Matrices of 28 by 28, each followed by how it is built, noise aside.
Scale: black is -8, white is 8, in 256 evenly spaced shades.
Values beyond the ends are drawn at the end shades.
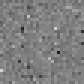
sparse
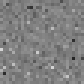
sparse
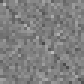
diagonal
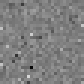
sparse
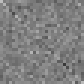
diagonal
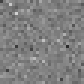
sparse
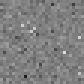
sparse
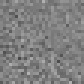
lower triangular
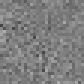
lower triangular
